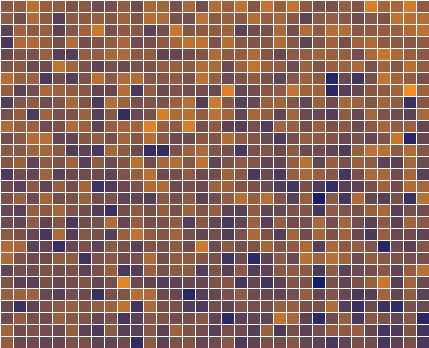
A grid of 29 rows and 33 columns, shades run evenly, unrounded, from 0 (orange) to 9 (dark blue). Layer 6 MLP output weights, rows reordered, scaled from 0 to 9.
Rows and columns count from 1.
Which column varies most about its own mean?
32
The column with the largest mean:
8
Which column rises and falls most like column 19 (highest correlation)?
21
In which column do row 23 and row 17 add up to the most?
25
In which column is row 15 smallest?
12
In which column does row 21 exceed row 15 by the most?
30
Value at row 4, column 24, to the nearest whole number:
6
